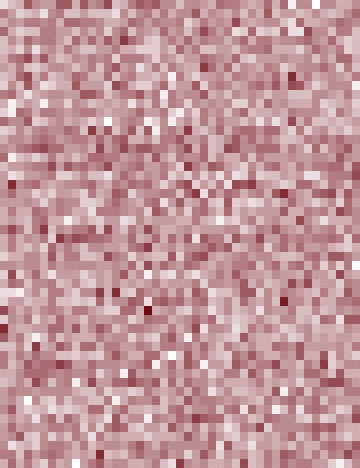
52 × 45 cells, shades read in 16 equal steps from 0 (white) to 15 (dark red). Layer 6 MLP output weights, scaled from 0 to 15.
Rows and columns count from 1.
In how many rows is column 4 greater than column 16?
20
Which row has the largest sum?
17
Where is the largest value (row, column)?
35, 19
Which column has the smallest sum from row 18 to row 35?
3
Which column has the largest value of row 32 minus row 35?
39
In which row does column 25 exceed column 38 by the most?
47
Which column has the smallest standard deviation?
34
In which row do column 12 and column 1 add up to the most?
37
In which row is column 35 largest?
41
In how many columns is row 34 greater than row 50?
20
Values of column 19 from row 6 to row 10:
3 6 5 5 3
